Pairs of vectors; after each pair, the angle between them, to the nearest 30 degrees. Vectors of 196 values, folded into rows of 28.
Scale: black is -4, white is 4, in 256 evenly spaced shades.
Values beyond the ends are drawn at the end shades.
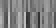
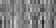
90 degrees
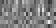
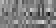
150 degrees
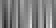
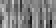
150 degrees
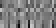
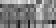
60 degrees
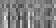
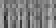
150 degrees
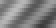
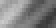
30 degrees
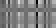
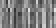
120 degrees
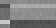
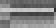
120 degrees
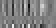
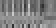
150 degrees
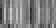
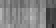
120 degrees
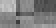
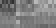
150 degrees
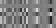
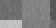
90 degrees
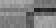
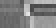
90 degrees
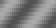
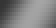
90 degrees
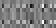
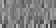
120 degrees
